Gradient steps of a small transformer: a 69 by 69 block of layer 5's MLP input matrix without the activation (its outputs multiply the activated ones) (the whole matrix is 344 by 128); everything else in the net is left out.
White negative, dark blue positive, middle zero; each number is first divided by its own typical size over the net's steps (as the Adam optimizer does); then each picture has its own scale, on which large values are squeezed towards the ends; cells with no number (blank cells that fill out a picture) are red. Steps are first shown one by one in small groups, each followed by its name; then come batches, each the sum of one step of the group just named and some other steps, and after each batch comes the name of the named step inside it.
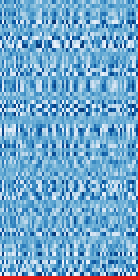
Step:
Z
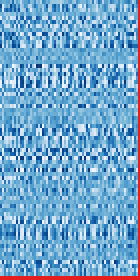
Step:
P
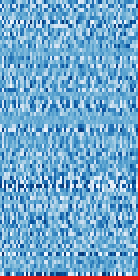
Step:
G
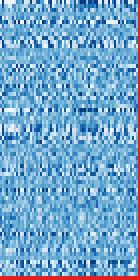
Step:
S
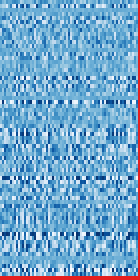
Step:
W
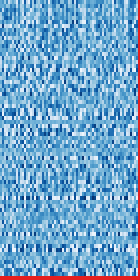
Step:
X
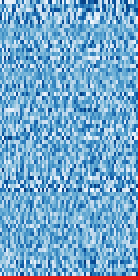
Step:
S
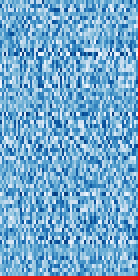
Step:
P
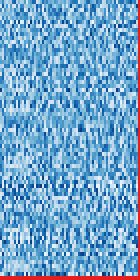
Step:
G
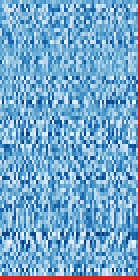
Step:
W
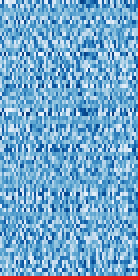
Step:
S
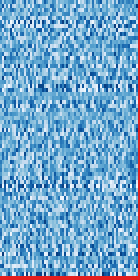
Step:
G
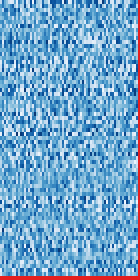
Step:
X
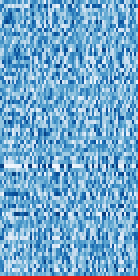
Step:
X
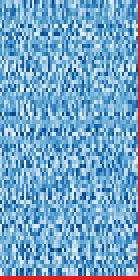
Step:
X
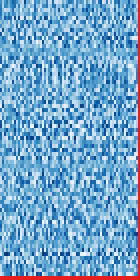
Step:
P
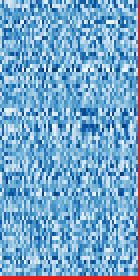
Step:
S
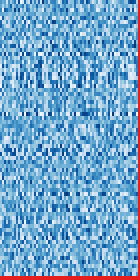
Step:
P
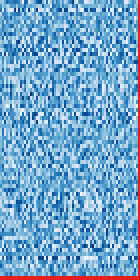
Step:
X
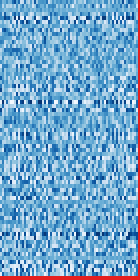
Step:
W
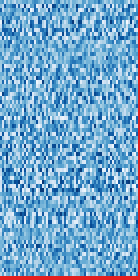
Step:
X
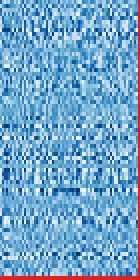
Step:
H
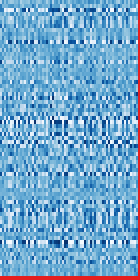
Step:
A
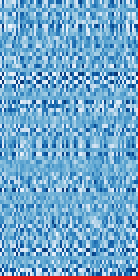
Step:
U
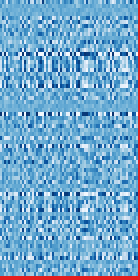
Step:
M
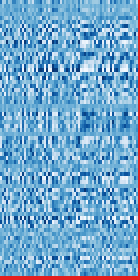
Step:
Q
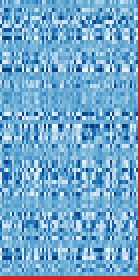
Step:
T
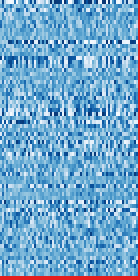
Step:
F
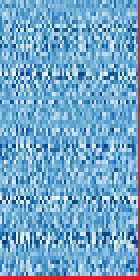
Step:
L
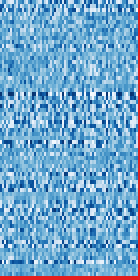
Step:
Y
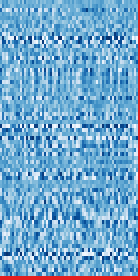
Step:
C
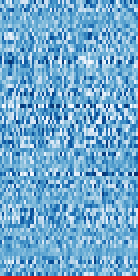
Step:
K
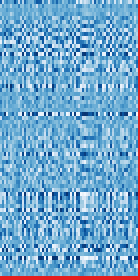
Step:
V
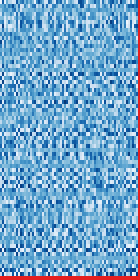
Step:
U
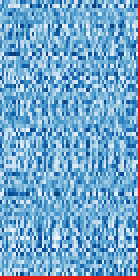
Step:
U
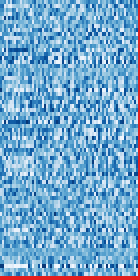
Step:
K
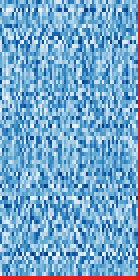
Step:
C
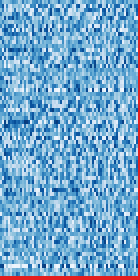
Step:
H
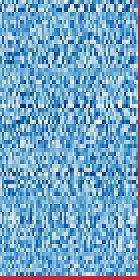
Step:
K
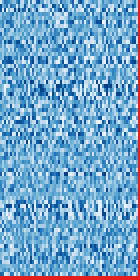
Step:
Y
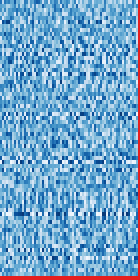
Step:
V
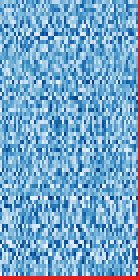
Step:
A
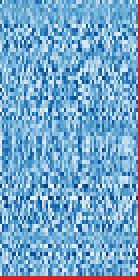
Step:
Q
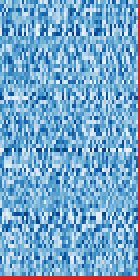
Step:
Y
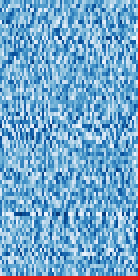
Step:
C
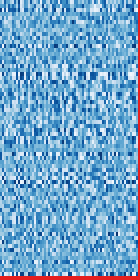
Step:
Y
